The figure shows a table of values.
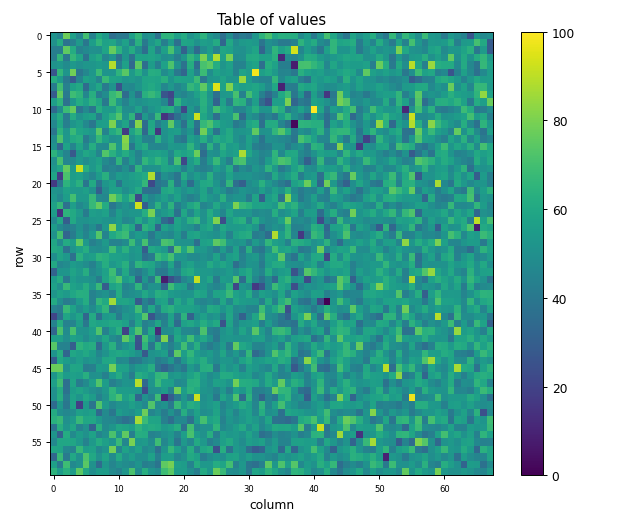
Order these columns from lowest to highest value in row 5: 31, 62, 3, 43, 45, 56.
62, 43, 45, 56, 3, 31
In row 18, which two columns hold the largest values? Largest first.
4, 2
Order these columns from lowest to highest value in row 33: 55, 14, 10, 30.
14, 30, 10, 55
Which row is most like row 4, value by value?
12
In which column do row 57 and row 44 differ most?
51
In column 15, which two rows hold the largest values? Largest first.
19, 24
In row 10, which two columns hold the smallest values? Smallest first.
54, 20
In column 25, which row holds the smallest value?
56
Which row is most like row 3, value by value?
7
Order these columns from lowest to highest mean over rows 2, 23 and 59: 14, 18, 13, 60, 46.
14, 60, 46, 13, 18
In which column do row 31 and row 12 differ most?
37
